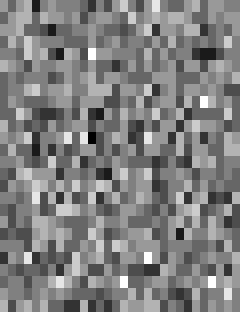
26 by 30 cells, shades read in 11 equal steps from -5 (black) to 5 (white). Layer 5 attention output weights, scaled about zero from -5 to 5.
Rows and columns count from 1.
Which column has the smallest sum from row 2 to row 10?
7
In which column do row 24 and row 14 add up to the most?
27
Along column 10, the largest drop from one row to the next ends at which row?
17
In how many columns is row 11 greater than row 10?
15
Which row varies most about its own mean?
12
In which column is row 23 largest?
10
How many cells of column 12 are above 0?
14
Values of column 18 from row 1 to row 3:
-2 0 1
